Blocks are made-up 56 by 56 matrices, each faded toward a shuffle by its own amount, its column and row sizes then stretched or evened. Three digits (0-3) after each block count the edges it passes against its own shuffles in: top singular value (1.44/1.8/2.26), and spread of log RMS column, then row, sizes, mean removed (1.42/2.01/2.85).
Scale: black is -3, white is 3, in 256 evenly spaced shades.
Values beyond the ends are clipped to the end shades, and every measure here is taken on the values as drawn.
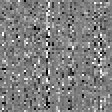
2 3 0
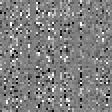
1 3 1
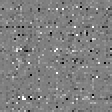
0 1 2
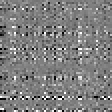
3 2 3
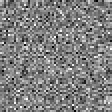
3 0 0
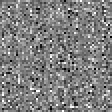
0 2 0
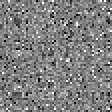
2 1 0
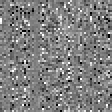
0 3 0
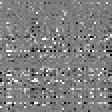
2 1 3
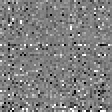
0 2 2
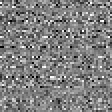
1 0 3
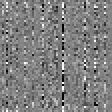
2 3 0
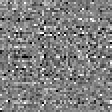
2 1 2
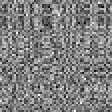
3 0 1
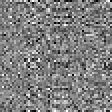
3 2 2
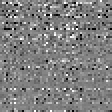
1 1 3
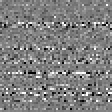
2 0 3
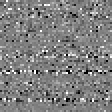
1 0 3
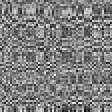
3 0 2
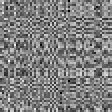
3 0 1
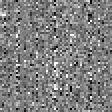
0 3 0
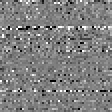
0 0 3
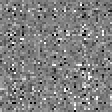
0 2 2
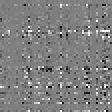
0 3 3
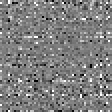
1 2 3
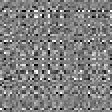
3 2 3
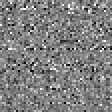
1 0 2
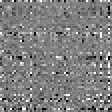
2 2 3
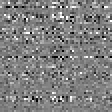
0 2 3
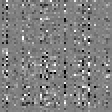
1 3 2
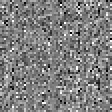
0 3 0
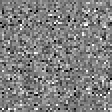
0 1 2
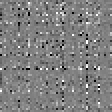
1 3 2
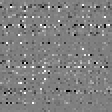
0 1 3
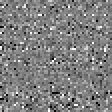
0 1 2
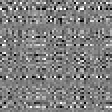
3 1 3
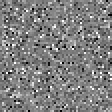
0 0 1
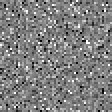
1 0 0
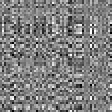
3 3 2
